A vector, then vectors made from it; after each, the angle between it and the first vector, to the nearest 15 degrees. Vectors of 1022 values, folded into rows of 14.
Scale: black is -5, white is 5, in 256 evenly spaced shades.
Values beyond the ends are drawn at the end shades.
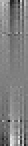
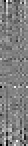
75 degrees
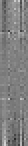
120 degrees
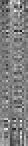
120 degrees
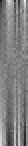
90 degrees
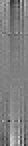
15 degrees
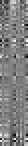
120 degrees
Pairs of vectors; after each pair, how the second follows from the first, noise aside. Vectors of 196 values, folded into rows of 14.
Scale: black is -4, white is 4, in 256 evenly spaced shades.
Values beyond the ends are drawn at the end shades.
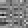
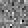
shuffled.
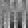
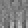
negated, shrunk.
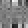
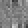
negated, shrunk.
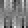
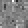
reversed, partly zeroed.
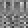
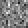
shuffled.
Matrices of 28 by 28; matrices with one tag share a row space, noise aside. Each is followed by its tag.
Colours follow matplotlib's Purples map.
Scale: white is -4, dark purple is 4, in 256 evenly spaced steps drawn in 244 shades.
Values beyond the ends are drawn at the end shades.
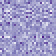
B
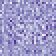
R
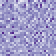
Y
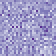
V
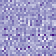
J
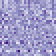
R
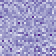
R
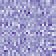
J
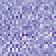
V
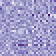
Y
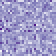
B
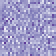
J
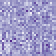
B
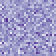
R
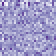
R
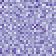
R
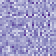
Y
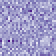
V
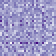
R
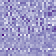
J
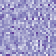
Y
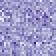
B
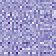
V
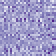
J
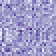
B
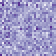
B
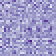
B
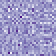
V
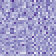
Y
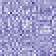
V
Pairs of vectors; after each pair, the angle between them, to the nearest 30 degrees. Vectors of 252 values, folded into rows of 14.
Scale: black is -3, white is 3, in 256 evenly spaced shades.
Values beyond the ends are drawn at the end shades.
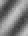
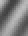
60 degrees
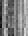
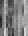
30 degrees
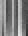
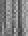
150 degrees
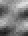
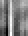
60 degrees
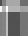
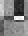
90 degrees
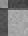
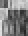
150 degrees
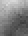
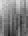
30 degrees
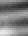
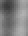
90 degrees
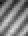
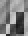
120 degrees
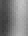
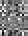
90 degrees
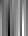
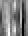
150 degrees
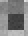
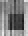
30 degrees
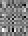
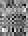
30 degrees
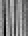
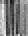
120 degrees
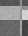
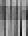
120 degrees
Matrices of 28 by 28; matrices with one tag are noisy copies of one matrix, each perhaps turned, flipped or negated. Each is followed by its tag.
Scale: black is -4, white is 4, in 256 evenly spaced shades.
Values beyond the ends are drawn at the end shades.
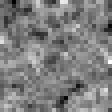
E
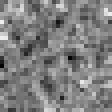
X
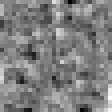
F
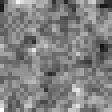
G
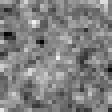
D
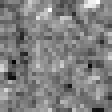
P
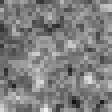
D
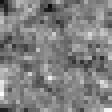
G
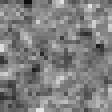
E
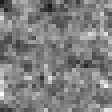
G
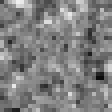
P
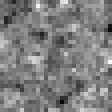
E
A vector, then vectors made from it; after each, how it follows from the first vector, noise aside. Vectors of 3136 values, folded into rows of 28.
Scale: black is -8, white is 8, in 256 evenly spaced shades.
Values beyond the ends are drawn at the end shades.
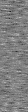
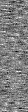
scaled up.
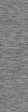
wrapped around, shrunk.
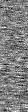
wrapped around, scaled up.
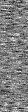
scaled up.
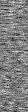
negated, scaled up.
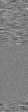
wrapped around, negated, partly zeroed.
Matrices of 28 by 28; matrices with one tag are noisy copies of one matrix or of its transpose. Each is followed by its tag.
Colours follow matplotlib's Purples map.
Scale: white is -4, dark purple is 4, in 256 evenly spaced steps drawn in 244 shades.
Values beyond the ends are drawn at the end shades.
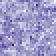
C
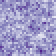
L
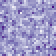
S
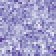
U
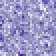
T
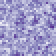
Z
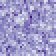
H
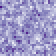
H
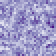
Z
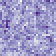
L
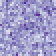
H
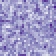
T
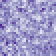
S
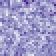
S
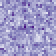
H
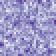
T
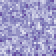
U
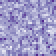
U
